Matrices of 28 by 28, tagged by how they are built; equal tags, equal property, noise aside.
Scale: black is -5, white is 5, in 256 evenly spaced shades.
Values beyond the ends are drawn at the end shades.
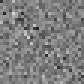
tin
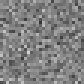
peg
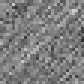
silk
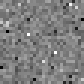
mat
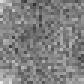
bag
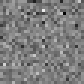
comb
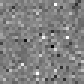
mat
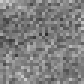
bag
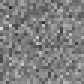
peg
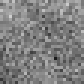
bag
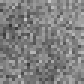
bag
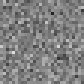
peg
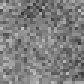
bag
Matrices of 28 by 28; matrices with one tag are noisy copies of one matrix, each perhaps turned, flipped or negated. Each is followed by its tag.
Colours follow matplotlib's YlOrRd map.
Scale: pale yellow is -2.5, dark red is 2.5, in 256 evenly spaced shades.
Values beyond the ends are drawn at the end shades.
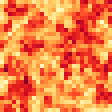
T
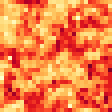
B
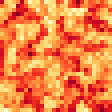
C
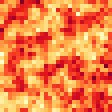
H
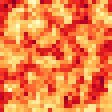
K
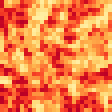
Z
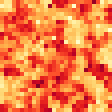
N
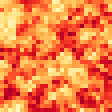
B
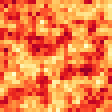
H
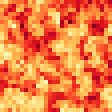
B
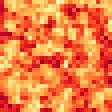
K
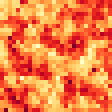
H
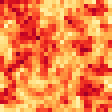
T
